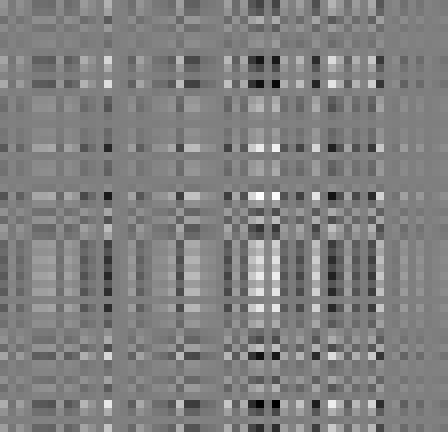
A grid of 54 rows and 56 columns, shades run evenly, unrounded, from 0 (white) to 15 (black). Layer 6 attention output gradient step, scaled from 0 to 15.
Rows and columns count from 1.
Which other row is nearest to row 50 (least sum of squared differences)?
53
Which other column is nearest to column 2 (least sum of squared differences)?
56
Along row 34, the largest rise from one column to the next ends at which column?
36
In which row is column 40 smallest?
25
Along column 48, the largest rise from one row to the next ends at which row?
45
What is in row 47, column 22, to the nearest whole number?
7
